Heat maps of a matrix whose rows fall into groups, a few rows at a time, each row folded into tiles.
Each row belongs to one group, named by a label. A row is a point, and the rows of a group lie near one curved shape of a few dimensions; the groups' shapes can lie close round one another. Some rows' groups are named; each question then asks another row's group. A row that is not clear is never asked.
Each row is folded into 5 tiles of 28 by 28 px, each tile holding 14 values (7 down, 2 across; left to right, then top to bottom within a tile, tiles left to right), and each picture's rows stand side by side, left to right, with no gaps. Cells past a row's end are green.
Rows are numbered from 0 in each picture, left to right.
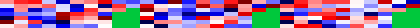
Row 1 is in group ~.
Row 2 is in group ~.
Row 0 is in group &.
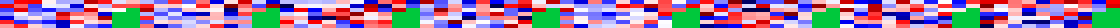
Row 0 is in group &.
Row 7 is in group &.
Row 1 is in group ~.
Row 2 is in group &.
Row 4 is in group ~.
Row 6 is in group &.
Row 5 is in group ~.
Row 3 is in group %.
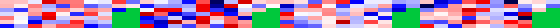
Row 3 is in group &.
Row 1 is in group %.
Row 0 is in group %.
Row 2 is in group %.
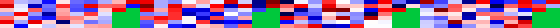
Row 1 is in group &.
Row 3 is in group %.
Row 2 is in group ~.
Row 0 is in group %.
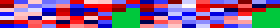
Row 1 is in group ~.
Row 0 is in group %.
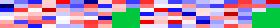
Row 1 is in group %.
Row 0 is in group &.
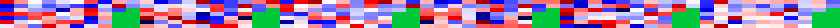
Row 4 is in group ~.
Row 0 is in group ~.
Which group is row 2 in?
~
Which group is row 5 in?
~
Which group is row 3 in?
&
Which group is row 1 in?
&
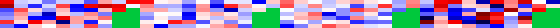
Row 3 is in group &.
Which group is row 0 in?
%
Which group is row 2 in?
&
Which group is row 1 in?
%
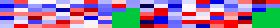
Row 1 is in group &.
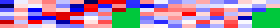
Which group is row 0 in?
&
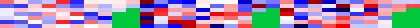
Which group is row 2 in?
~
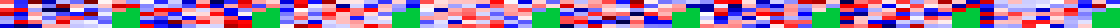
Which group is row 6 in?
~
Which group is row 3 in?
%
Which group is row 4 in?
%
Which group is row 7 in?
~
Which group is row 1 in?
%
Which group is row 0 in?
~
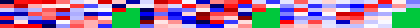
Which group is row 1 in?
&
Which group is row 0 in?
~
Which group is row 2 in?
&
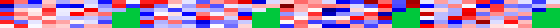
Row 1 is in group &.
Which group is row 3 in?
%
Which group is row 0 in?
~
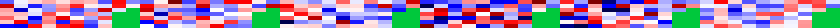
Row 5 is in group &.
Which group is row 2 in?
&
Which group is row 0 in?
%
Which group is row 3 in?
&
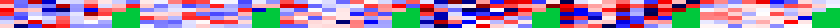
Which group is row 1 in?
%
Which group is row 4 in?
~
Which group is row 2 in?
%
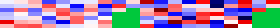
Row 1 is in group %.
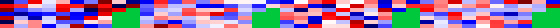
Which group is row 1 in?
~
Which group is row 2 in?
%
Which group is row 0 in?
~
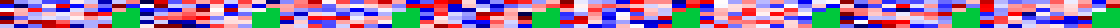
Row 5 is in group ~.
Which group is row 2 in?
~
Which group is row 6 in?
~
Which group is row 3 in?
&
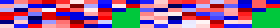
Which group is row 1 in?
%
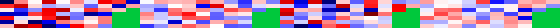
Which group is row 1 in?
%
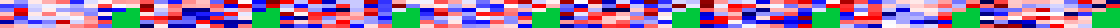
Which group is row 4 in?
~
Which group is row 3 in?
&
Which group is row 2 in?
~
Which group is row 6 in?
&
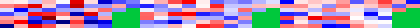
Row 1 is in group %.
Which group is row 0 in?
%
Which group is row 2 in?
~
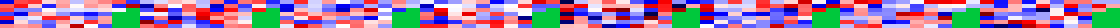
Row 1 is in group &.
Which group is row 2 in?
~
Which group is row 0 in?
~
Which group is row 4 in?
~
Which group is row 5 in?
~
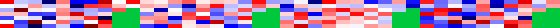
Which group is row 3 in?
%
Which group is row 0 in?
%
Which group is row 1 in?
%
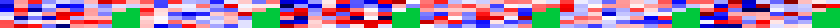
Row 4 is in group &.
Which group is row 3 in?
&
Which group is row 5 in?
~
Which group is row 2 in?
&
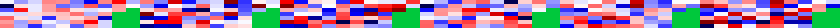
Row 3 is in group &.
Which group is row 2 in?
%
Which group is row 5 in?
%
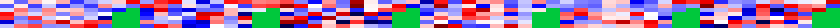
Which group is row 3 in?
~
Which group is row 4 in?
&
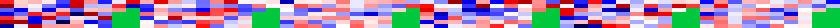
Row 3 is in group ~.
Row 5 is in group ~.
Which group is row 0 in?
%
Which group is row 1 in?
~
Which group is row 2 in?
~
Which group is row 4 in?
~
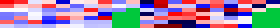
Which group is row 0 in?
&
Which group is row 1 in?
~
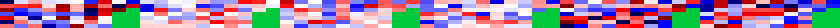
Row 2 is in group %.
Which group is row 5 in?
~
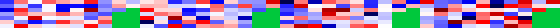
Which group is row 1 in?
&
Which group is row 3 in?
%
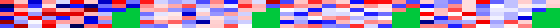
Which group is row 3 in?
%
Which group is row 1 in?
%
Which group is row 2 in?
~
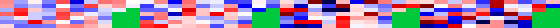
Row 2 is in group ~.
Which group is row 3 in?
%
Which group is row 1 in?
~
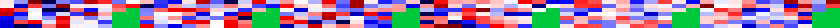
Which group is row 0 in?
~
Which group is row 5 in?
&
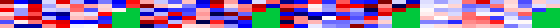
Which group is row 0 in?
&
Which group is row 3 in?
%
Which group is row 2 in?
~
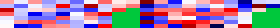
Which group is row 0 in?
~
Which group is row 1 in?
~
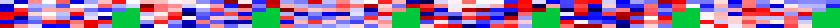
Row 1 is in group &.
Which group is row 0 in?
&
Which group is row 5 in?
~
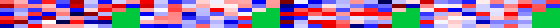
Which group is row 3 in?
%
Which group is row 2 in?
~
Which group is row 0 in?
%
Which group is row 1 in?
&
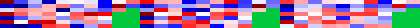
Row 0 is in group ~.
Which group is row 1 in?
~
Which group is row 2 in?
~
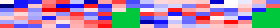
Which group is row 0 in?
&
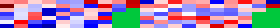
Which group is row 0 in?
&
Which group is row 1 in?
~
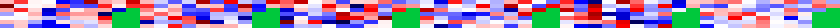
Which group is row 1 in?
&
